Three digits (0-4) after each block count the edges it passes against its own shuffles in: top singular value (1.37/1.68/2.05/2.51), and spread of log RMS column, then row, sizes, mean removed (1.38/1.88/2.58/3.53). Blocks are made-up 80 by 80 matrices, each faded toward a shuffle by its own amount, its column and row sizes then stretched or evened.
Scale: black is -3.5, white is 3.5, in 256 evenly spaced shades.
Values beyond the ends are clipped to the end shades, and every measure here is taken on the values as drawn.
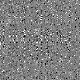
3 2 1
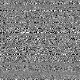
0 1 4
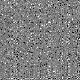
3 2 1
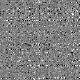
1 2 3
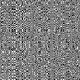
4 3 1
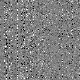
0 3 1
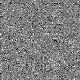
2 0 1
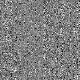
0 3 0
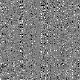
2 3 1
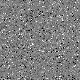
1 1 1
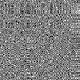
4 0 1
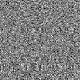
3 0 1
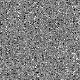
0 2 1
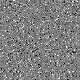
2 0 0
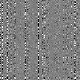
4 4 1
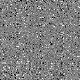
2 1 2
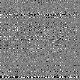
3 2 4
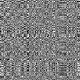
4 3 3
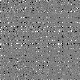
1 2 3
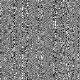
0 4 0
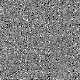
1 2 1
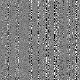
3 4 0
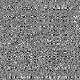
3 1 3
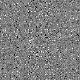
2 2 1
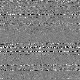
2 0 4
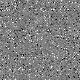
0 1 1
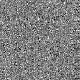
2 1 0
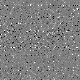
0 1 2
